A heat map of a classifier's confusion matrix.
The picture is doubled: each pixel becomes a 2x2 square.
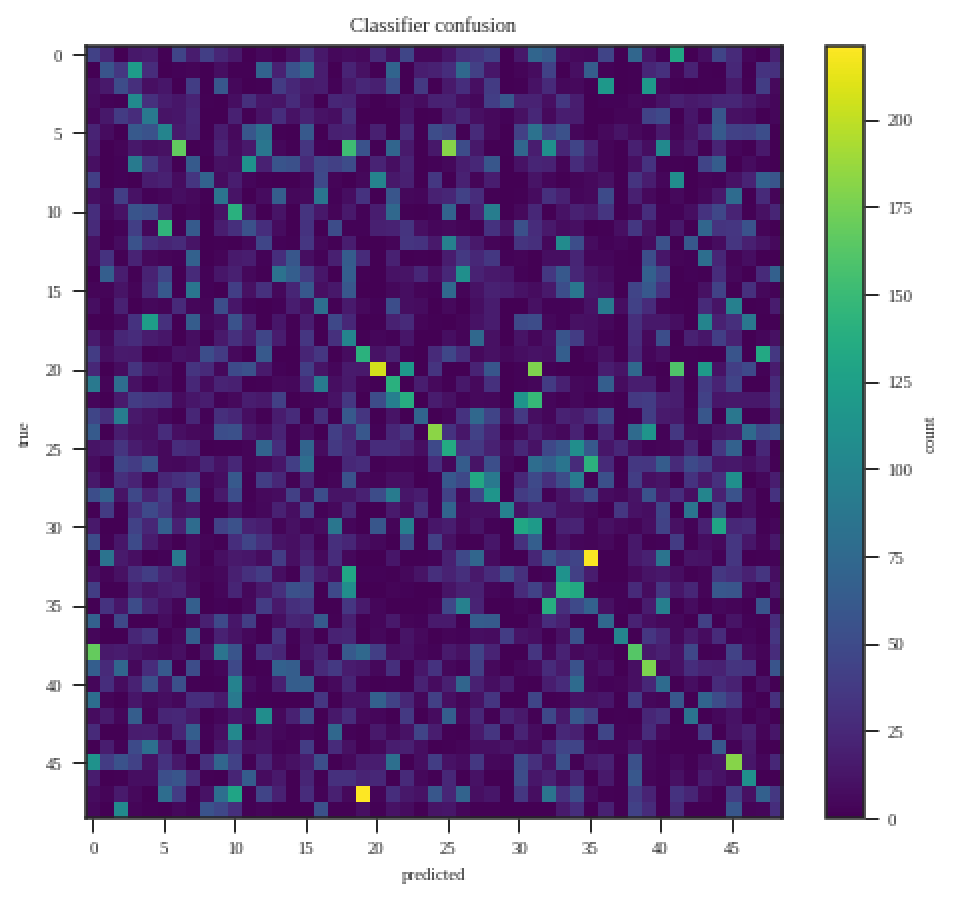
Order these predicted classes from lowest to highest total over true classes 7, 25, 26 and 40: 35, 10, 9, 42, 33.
9, 42, 10, 33, 35
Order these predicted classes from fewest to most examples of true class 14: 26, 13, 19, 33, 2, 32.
19, 2, 32, 33, 13, 26
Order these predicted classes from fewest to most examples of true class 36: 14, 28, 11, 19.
19, 14, 11, 28
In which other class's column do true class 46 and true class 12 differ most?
33
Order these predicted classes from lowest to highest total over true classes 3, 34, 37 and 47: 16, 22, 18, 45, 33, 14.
16, 22, 14, 45, 18, 33
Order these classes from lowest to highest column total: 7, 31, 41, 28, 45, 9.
41, 9, 28, 7, 31, 45
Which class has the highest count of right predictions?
20
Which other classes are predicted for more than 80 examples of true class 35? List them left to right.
26, 32, 40
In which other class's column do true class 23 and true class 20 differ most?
31
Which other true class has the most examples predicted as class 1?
32
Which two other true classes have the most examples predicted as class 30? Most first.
22, 6
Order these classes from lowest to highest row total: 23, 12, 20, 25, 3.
3, 12, 23, 25, 20
